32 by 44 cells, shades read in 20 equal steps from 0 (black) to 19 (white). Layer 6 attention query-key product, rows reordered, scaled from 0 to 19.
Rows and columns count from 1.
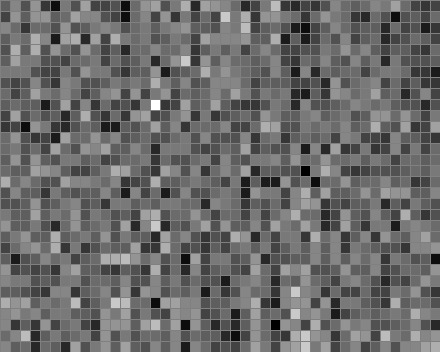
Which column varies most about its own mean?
16
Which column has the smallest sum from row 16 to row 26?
21
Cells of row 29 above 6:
34
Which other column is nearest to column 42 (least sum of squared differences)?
32
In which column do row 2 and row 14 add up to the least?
31
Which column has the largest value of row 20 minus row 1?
30
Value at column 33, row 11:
7
